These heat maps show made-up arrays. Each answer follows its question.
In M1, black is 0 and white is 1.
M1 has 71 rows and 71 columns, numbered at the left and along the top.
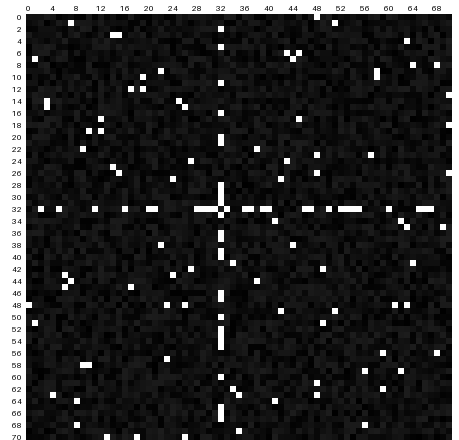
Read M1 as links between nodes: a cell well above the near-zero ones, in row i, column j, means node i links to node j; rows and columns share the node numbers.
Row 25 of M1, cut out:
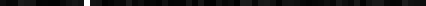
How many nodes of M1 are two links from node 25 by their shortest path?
1
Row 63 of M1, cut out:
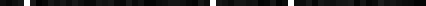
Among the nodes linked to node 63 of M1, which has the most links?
node 48
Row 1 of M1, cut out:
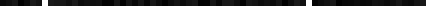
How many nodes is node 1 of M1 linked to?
2
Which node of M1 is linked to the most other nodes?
node 32
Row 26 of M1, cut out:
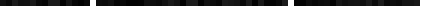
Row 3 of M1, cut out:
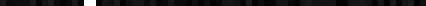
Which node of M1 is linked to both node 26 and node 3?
node 15
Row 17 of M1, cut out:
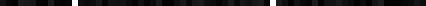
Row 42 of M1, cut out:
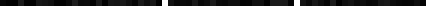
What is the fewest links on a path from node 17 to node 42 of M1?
6
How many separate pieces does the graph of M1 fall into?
4
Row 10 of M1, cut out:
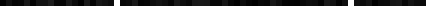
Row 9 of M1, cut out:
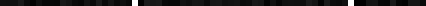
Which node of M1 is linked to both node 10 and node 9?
node 58
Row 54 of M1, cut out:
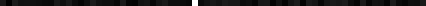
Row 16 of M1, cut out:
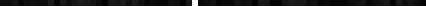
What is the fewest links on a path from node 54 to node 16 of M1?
2
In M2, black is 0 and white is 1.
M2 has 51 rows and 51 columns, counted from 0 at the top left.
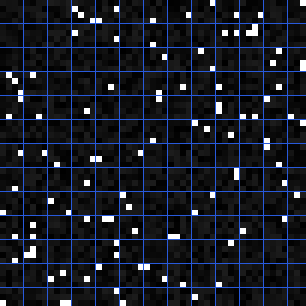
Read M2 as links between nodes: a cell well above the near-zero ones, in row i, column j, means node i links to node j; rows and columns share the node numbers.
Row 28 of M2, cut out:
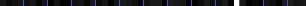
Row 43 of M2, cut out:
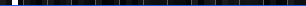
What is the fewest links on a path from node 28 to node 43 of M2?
3
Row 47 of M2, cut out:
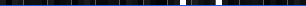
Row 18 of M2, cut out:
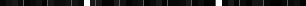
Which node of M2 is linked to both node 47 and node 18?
node 36
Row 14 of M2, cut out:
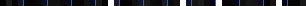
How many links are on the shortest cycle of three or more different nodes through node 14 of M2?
3
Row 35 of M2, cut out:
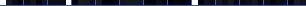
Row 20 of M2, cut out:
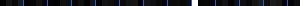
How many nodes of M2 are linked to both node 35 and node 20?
1
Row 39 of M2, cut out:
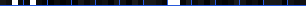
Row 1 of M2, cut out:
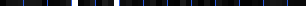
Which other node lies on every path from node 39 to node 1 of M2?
node 5
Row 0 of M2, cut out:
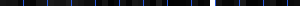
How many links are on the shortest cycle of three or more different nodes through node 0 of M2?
4
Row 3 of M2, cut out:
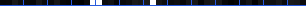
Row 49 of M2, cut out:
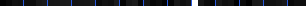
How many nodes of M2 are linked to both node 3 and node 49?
0
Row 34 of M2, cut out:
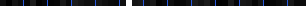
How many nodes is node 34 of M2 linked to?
1
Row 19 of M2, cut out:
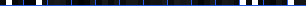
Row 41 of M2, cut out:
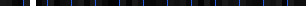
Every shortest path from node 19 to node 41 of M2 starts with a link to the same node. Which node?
node 42
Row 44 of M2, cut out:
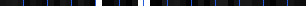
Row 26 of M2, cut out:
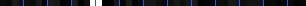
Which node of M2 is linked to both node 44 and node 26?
node 16
